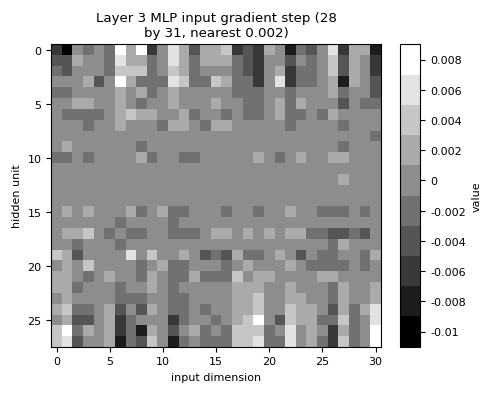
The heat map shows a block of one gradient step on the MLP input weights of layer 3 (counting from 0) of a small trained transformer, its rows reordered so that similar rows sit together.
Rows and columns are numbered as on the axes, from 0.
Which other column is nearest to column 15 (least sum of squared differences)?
16
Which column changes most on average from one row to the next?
8
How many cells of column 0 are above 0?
6
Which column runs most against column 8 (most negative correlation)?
1
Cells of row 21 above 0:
10
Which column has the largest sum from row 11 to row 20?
3
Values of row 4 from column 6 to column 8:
0.002 0 0.002
